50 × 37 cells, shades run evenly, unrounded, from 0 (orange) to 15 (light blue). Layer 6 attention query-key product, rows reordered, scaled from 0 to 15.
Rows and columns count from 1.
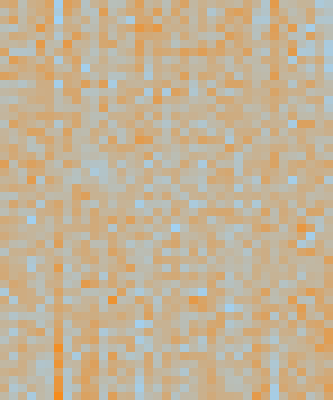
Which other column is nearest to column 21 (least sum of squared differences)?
28
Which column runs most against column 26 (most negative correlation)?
24
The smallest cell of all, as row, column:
50, 7
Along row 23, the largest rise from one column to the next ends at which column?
5
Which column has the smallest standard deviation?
32
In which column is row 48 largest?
16
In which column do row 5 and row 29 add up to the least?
35
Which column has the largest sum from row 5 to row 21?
37
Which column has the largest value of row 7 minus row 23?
4
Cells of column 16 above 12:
7
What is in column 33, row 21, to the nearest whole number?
7
